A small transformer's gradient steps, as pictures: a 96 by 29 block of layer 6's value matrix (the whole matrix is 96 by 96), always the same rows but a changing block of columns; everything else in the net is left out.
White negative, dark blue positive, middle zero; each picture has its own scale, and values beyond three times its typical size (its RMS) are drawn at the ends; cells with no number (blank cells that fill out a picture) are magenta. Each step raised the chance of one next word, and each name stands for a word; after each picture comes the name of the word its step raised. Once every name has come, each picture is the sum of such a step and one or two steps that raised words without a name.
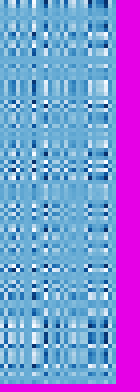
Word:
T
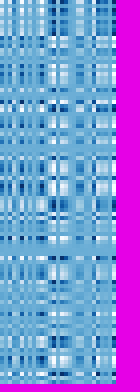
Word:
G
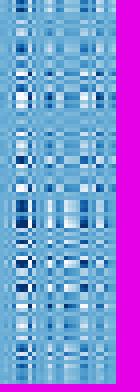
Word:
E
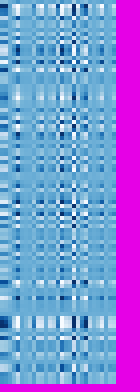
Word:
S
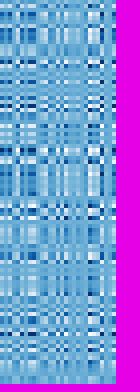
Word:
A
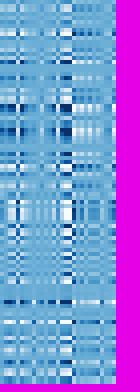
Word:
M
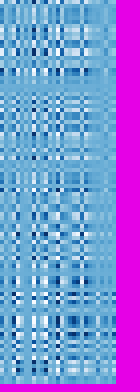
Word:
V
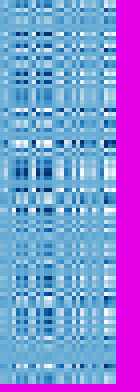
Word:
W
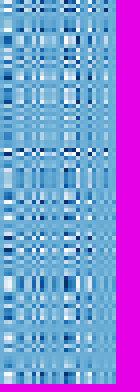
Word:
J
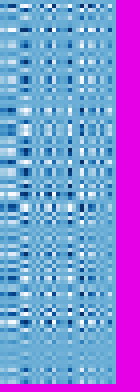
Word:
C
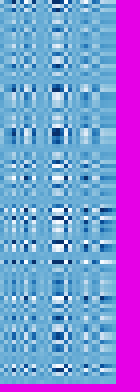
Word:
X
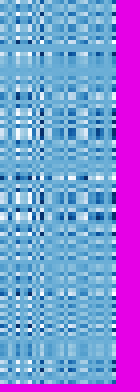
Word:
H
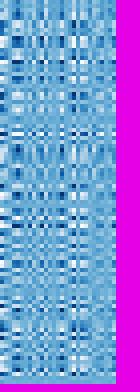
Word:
E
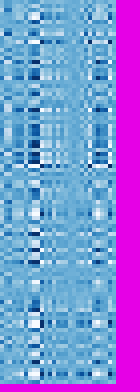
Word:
M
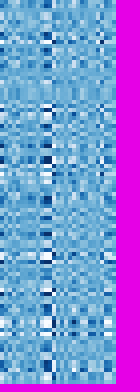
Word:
A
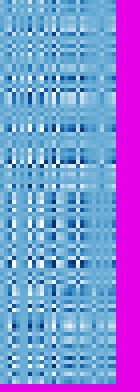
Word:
E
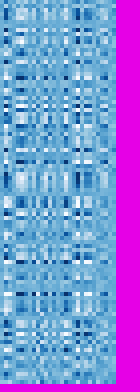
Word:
A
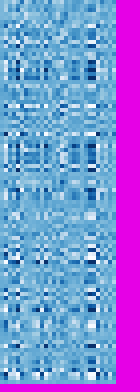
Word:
V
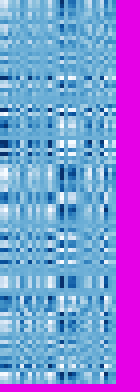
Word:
W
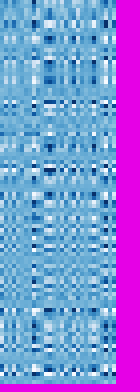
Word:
T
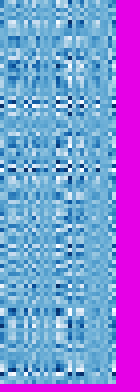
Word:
T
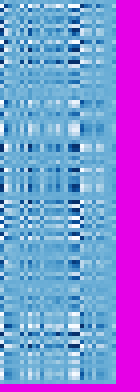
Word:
S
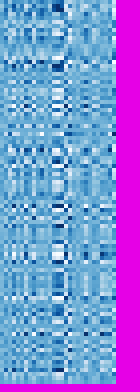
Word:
A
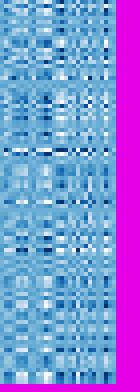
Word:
J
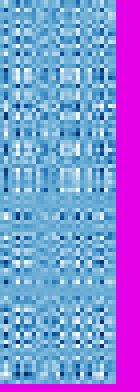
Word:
V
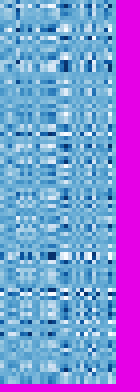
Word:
A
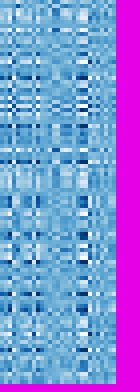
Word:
A
